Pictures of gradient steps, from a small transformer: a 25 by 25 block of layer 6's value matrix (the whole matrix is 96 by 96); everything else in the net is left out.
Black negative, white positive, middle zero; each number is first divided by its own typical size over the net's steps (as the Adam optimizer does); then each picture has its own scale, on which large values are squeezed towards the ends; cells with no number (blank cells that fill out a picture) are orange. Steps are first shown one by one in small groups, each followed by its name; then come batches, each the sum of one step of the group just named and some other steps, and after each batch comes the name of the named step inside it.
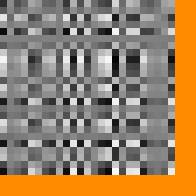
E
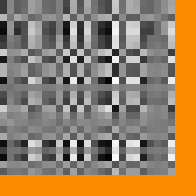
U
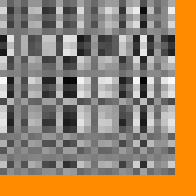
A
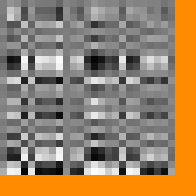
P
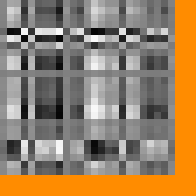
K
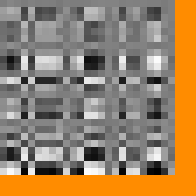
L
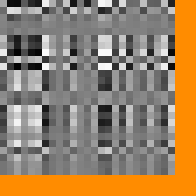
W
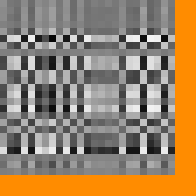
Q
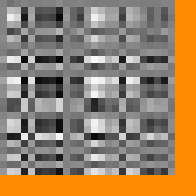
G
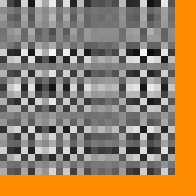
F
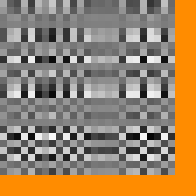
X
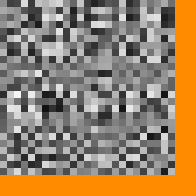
X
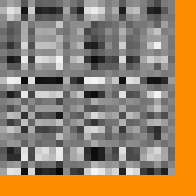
P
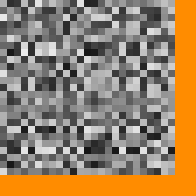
F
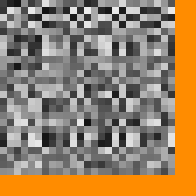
W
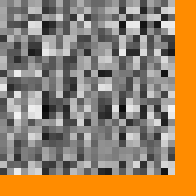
A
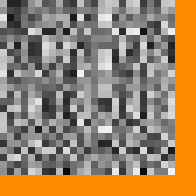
E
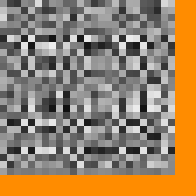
Q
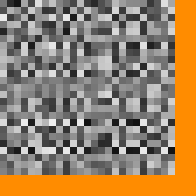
E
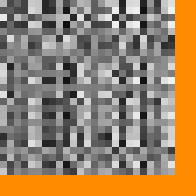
A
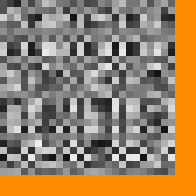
W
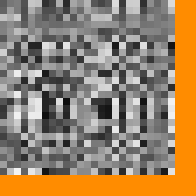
G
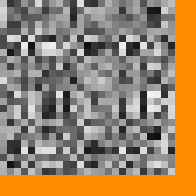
Q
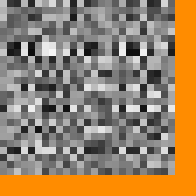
F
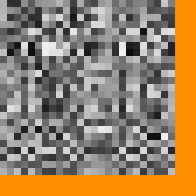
X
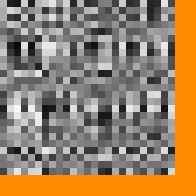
W
